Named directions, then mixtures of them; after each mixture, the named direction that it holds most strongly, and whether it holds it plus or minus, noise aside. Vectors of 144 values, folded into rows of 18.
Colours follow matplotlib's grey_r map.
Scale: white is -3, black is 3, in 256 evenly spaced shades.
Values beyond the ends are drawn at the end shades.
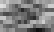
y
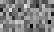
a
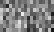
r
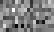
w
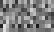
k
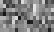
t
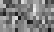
t, plus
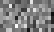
r, plus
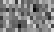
r, minus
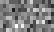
w, minus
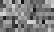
t, minus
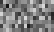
k, plus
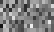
a, minus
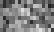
y, minus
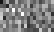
r, plus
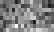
w, minus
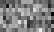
r, plus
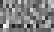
k, plus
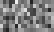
k, minus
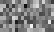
a, minus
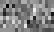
t, plus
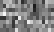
t, minus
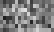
k, minus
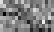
t, plus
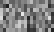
r, plus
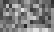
y, minus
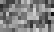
y, minus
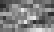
y, minus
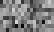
w, plus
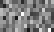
r, plus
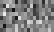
t, minus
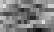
y, plus
